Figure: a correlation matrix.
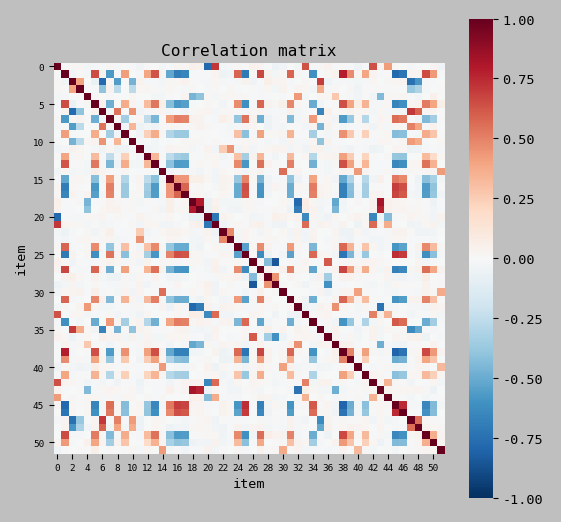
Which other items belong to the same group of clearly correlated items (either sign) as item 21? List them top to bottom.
0, 20, 33, 42, 44
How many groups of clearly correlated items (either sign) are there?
7
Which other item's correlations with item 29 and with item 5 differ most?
26
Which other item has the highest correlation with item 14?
30
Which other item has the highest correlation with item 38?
1
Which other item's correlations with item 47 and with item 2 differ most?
6
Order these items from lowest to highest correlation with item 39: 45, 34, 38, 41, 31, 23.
45, 34, 23, 41, 31, 38
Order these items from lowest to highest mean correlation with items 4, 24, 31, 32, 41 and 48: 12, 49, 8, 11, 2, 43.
43, 2, 11, 8, 12, 49
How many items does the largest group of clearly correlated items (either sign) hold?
21
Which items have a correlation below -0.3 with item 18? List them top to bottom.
4, 32, 37
